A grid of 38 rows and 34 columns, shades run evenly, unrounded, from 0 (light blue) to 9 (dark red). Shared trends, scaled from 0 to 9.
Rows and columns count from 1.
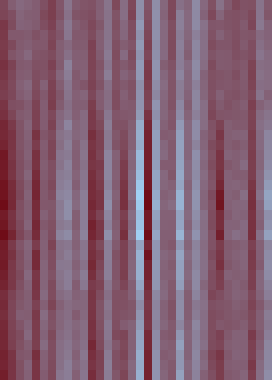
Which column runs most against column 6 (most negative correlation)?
33
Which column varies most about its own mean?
28
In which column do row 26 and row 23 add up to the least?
18
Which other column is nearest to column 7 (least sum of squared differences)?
27
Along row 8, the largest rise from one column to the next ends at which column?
19
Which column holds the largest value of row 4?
1
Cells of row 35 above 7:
3
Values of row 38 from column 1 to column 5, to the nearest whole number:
8 7 6 5 7
